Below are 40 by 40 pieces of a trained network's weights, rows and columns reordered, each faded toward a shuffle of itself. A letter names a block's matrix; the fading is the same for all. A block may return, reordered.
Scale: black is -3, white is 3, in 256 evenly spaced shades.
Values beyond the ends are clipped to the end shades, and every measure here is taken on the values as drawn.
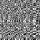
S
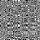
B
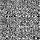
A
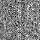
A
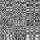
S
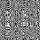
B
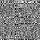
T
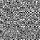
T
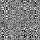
B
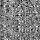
A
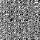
A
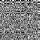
T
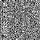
A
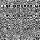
T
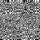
T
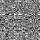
T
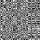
S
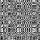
S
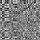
S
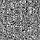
A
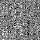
A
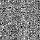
A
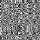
B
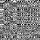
T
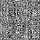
A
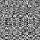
S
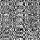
S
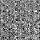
A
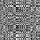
S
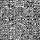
A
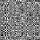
B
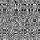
T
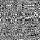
T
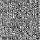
A
